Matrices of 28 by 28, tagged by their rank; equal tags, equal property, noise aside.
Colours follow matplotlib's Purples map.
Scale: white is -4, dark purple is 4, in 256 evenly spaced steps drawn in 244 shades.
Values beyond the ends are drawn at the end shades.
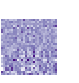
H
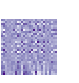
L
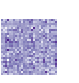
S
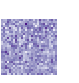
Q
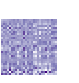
L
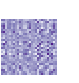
L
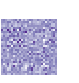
S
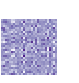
H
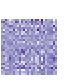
H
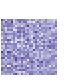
S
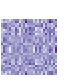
L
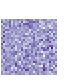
Q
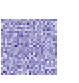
Q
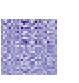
L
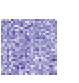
Q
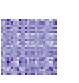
L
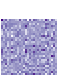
S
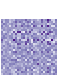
L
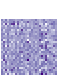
H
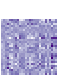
L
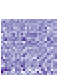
H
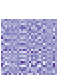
L
